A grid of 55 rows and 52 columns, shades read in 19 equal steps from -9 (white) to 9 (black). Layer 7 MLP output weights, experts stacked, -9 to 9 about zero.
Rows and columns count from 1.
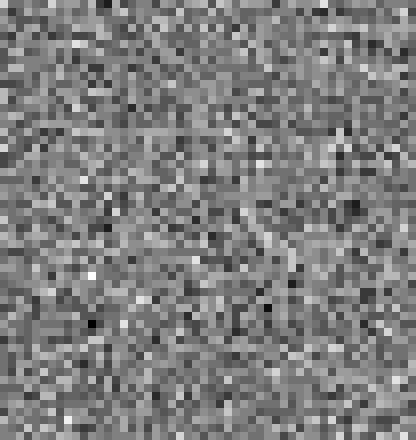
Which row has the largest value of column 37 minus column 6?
36
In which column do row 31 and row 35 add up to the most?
7
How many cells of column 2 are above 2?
11
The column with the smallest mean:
39
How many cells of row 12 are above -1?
30
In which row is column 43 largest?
20
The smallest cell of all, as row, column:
35, 12
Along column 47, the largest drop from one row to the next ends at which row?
43
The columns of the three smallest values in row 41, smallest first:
16, 48, 18
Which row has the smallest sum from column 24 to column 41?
21
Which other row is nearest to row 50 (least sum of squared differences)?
42
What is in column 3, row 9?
-4
